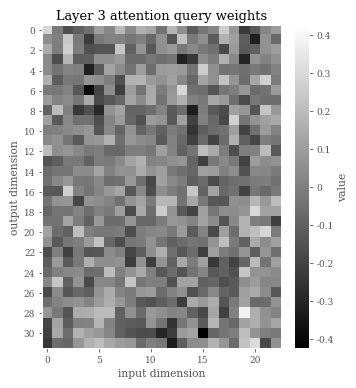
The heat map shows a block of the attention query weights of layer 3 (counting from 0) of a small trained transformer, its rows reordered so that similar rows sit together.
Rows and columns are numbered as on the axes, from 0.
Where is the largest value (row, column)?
28, 19
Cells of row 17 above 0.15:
4
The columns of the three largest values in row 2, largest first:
2, 7, 0
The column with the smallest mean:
14
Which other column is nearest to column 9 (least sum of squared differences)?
12
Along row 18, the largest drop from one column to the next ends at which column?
8
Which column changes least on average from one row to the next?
18
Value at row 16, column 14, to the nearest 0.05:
0.25
